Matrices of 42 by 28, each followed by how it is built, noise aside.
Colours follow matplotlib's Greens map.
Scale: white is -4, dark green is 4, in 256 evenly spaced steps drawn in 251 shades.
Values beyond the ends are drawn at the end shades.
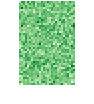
noise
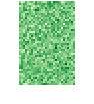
noise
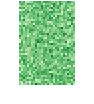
blocks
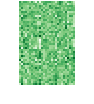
low rank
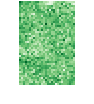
smooth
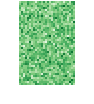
noise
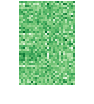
low rank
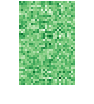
low rank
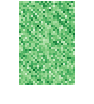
Toeplitz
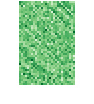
Toeplitz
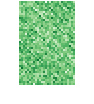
Toeplitz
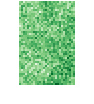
smooth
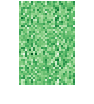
low rank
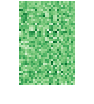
low rank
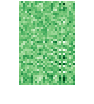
low rank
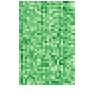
blocks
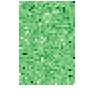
sparse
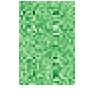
low rank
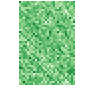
Toeplitz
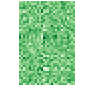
low rank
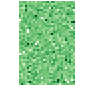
sparse
